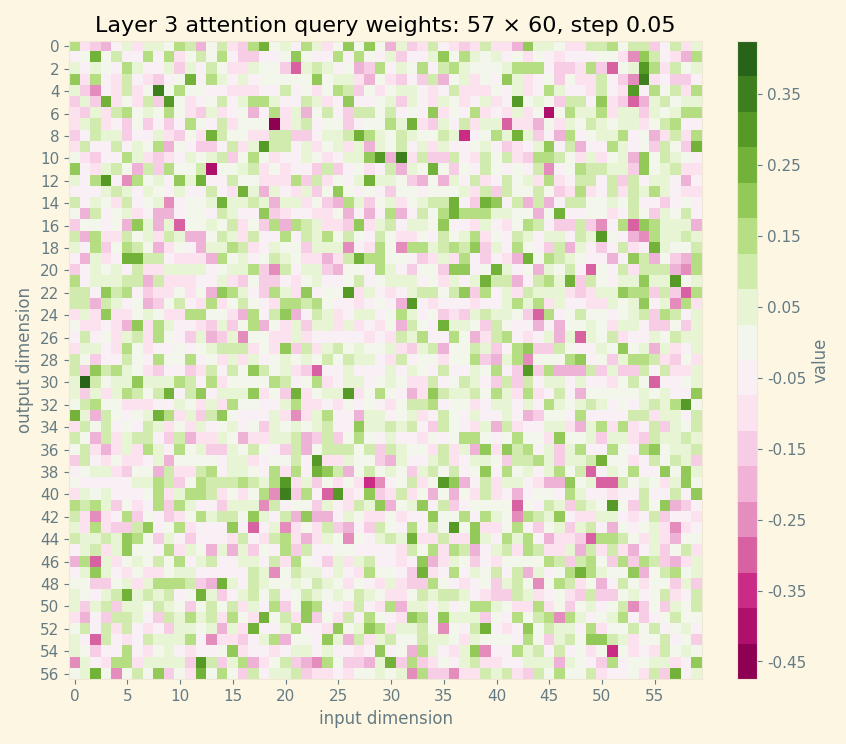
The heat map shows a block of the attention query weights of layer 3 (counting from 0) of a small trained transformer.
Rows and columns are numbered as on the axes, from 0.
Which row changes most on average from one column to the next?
40
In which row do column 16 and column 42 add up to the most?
5
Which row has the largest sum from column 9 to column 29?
31
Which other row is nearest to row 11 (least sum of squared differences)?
53
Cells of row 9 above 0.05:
13
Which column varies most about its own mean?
2
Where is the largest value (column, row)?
1, 30
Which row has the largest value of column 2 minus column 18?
41
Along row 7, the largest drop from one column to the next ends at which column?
19
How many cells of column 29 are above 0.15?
3
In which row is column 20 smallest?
43
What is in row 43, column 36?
0.3
